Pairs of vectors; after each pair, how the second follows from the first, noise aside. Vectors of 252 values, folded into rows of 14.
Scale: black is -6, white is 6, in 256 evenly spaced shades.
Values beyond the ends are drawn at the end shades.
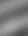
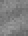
shrunk.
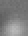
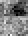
wrapped around, negated, scaled up.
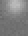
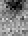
negated, scaled up.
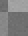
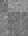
shrunk.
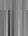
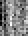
wrapped around, scaled up.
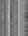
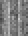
reversed.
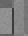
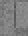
reversed, shrunk.
